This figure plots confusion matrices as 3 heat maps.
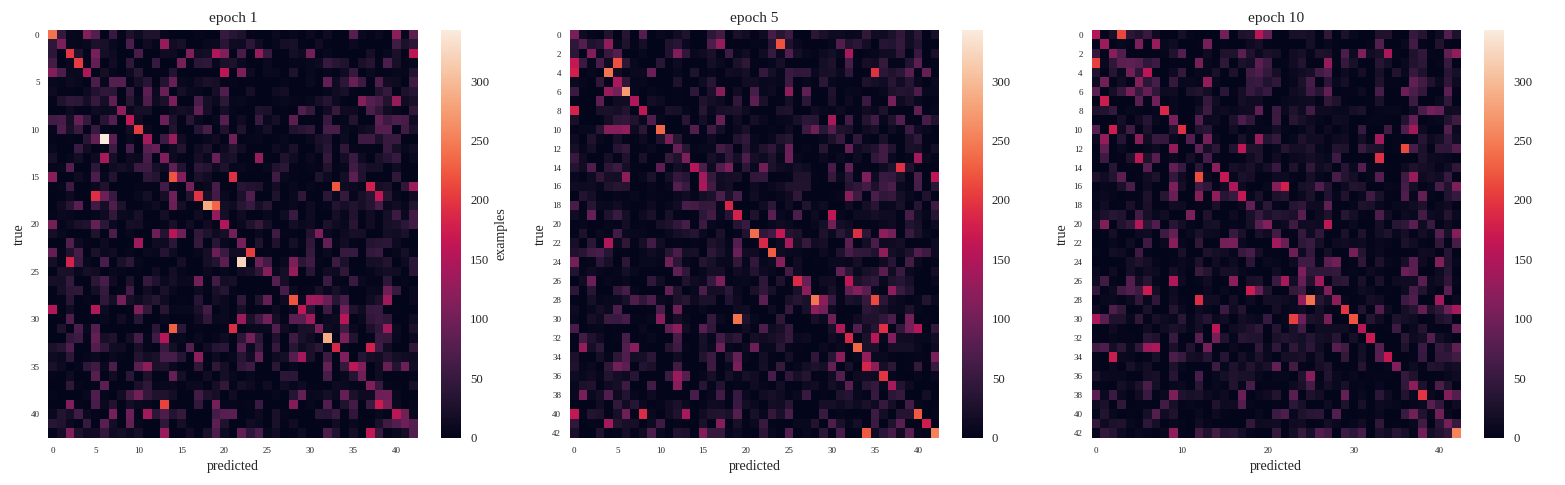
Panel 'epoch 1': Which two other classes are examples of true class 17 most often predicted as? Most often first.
5, 38
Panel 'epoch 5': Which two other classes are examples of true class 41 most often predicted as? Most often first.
4, 17
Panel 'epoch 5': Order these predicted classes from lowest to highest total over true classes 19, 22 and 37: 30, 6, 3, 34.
3, 34, 6, 30
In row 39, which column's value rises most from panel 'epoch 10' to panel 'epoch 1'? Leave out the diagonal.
13
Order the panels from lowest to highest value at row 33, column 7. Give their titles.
epoch 1, epoch 5, epoch 10
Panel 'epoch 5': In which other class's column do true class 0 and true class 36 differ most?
12
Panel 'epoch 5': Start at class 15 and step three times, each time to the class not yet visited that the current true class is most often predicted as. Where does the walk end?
31
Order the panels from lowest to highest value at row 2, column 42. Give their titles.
epoch 5, epoch 10, epoch 1
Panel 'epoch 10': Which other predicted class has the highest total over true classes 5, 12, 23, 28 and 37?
25
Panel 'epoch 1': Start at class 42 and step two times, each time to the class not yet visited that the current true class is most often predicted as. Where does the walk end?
6
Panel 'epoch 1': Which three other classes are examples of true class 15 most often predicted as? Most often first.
14, 21, 0
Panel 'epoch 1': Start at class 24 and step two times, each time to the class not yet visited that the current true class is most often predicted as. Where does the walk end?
10
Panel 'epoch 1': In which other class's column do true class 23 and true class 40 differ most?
11
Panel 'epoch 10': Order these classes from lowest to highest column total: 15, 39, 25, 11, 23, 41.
11, 39, 15, 23, 25, 41
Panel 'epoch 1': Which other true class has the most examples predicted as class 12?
21
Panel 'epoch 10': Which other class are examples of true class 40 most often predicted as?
37
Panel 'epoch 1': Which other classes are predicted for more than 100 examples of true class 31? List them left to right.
14, 21, 39
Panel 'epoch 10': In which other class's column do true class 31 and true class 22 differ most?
14
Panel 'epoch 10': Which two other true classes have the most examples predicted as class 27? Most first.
20, 3
